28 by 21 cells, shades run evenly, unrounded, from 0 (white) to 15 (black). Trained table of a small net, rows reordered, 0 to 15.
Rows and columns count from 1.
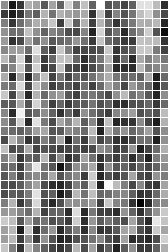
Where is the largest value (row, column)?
23, 18
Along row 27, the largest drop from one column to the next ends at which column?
21
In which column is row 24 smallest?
10
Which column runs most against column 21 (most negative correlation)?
19
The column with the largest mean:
15
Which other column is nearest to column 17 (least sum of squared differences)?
7
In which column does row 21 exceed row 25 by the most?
20
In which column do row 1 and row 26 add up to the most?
3
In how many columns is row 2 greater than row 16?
6
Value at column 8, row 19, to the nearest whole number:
14
